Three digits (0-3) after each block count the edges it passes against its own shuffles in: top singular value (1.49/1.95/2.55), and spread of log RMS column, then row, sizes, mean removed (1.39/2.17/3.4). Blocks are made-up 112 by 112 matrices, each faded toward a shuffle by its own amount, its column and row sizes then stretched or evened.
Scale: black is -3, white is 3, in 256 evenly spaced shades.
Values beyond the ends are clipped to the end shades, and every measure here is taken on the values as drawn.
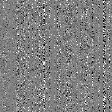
1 3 0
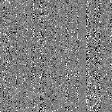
1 3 1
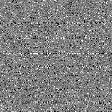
2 0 2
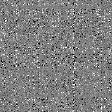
1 2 2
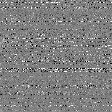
1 0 3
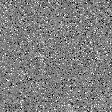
1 0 1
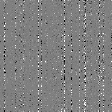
2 3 1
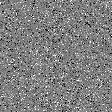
1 0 0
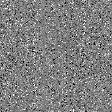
0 2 0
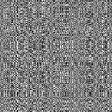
3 3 0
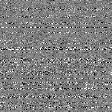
1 1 3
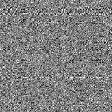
2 0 2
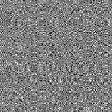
3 1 1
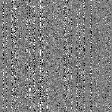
0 3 0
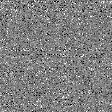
0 1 2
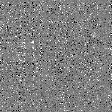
1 2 2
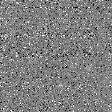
0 1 2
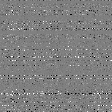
1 1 3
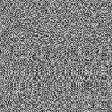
3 1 1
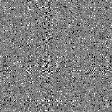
2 2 2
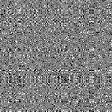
3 1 2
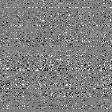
0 2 3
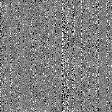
0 3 0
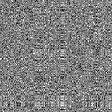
3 1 1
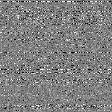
2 1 3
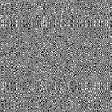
3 2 2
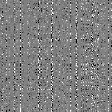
3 3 1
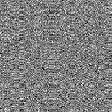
3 0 1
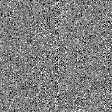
1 2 0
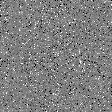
0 1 0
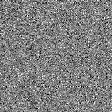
2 0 1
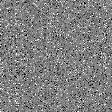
1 1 0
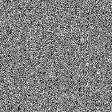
0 2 0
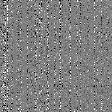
0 3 1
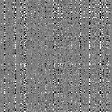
3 3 2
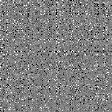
2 2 2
